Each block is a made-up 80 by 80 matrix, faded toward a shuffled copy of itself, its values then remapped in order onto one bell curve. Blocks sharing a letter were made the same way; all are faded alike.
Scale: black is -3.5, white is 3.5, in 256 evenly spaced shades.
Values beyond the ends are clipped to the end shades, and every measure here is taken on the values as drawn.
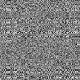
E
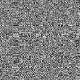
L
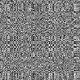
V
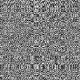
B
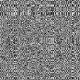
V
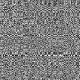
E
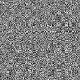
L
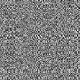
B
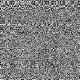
L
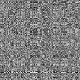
E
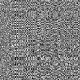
V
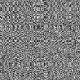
V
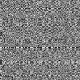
E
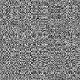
B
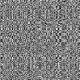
B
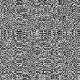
B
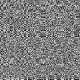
E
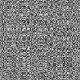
B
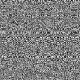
L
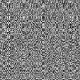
B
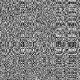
B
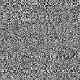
L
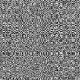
B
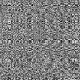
B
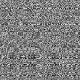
L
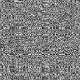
E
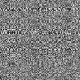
E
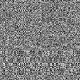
L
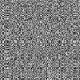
B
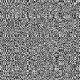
B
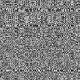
E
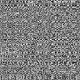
E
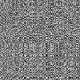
B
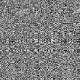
L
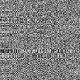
B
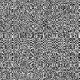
B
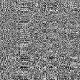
E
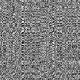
B
